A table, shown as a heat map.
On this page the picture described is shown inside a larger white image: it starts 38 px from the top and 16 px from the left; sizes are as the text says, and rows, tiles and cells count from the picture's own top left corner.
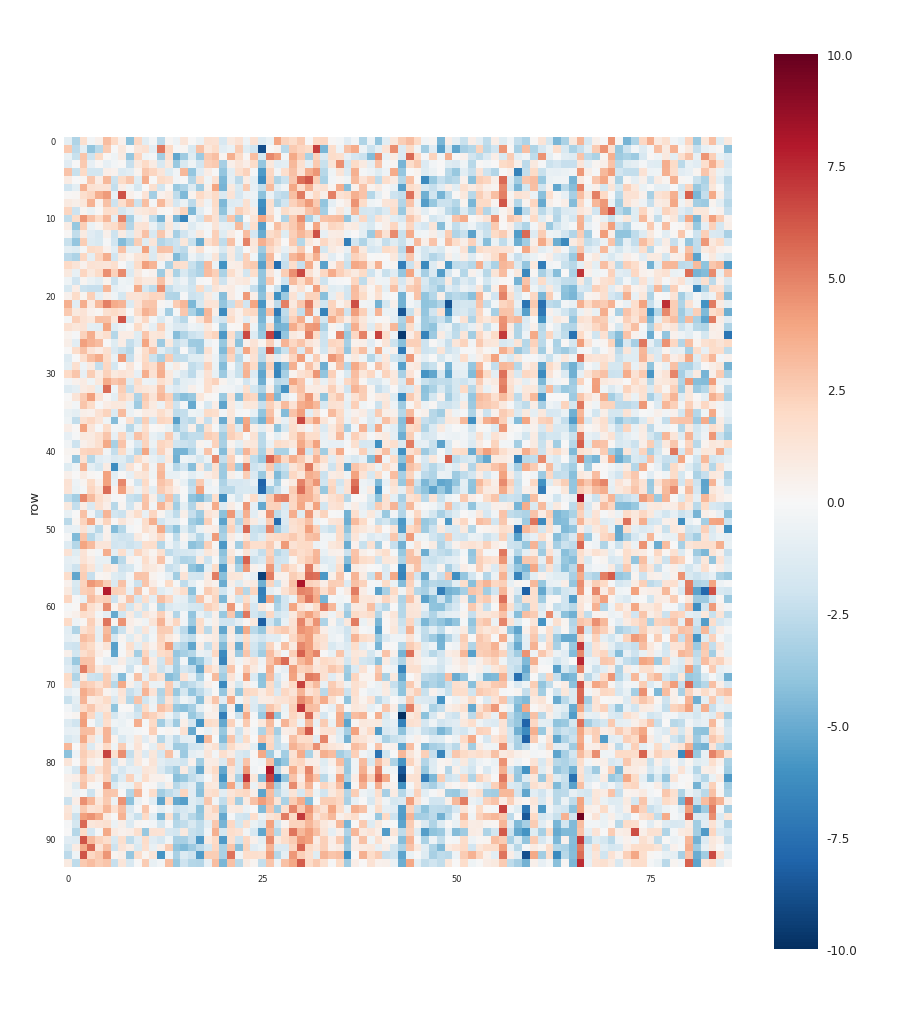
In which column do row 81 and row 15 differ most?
43
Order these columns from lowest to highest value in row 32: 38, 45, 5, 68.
45, 38, 68, 5
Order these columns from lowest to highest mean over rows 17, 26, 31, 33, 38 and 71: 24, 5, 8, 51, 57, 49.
49, 8, 51, 57, 24, 5
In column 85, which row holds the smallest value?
25
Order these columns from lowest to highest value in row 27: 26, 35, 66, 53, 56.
66, 53, 35, 56, 26
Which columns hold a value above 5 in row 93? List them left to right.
30, 66, 80
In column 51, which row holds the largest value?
85
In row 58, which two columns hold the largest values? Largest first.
5, 83
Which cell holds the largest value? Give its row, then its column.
87, 66
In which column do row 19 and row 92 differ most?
59
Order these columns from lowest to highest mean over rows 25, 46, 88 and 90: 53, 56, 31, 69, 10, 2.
69, 53, 10, 56, 31, 2
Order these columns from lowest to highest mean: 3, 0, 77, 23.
0, 77, 3, 23
